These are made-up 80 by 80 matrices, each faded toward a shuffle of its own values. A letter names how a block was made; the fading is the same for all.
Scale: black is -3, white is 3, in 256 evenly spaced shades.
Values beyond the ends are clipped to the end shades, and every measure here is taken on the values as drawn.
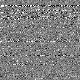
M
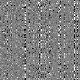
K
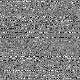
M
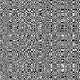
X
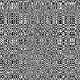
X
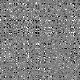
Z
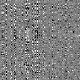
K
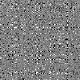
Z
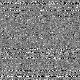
M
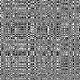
X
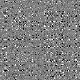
Z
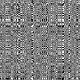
X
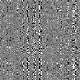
K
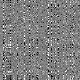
K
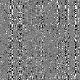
K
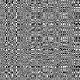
X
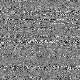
M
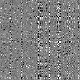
K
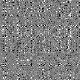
Z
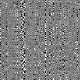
K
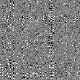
Z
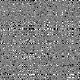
Z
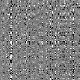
K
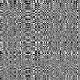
X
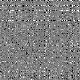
Z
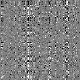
K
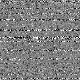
M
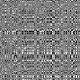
X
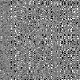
K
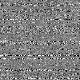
M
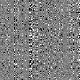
K
